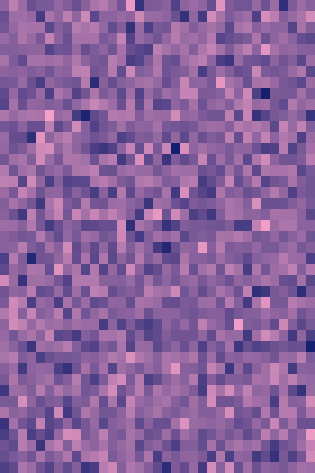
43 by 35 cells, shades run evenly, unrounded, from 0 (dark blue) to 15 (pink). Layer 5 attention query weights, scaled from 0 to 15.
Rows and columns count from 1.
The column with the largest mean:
2
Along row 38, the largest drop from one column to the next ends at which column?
8
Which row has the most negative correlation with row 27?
28
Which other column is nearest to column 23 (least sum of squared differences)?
27
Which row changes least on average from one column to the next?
33
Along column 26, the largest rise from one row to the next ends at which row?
43
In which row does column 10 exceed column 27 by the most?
7
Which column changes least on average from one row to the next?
22
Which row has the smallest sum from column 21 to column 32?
32
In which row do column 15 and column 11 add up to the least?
21
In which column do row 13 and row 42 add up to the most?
5
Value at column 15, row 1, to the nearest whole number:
14
